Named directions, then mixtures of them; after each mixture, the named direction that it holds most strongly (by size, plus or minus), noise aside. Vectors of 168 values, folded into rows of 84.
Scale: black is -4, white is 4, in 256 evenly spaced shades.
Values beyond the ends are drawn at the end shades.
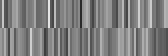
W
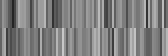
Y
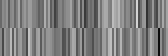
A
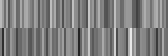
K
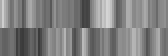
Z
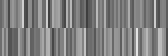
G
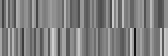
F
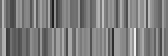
Y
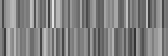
Y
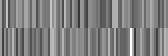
F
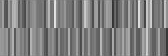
W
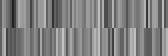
Y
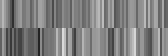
Y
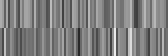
K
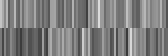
K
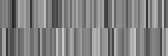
Y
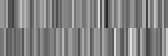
Y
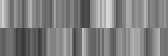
Z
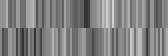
Z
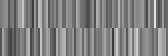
G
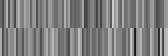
F
